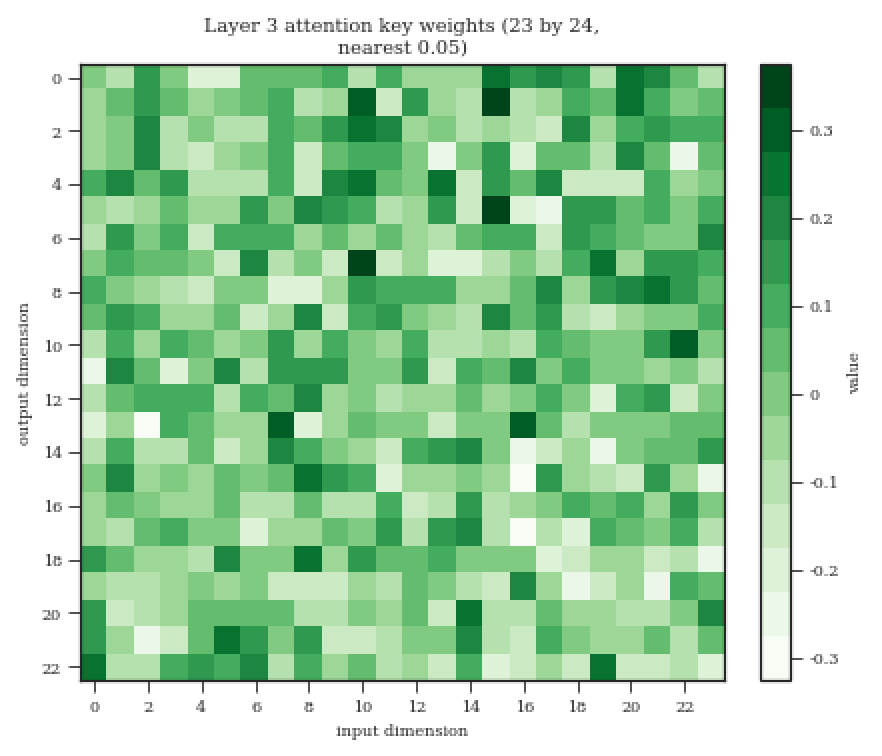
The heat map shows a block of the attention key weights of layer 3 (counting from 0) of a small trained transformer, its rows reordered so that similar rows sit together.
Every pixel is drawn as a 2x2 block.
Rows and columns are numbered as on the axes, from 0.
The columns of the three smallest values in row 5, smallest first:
17, 16, 14
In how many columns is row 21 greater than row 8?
8
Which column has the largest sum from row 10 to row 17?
7
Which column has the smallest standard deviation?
12
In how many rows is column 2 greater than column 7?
11
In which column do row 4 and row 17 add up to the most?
13
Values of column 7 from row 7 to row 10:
-0.1 -0.2 -0.05 0.15
